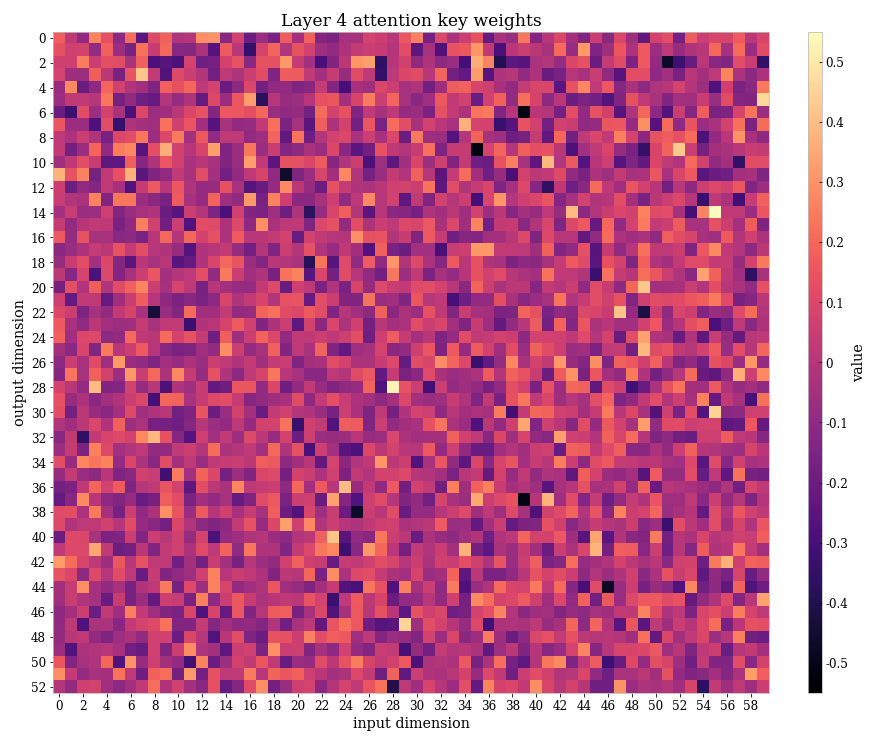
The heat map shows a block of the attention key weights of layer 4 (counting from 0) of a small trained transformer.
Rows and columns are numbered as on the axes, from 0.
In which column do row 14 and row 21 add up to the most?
55
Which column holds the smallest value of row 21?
33
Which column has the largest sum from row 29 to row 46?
27
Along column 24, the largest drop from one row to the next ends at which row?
37
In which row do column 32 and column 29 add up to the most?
47
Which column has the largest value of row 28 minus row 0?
28
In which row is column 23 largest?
40
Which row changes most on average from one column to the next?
44
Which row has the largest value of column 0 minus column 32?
11
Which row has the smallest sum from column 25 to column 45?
49
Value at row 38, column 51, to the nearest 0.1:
-0.1
